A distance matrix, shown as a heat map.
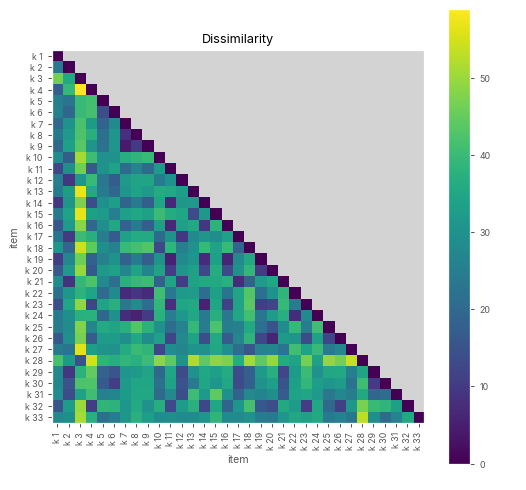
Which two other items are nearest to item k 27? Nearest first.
k 10, k 18
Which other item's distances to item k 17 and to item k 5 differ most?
k 21
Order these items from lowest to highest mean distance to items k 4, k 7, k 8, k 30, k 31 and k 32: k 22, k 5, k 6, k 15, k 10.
k 22, k 5, k 6, k 10, k 15
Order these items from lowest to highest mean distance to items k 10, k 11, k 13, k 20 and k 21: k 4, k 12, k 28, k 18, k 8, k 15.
k 12, k 18, k 4, k 15, k 8, k 28
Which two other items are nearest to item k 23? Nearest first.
k 14, k 11
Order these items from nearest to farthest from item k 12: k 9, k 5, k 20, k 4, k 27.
k 5, k 27, k 20, k 9, k 4
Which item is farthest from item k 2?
k 4
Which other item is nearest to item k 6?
k 30
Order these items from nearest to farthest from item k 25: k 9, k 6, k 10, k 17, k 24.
k 17, k 10, k 6, k 9, k 24
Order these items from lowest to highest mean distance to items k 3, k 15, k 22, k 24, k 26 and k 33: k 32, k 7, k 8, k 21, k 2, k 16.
k 7, k 8, k 16, k 2, k 32, k 21
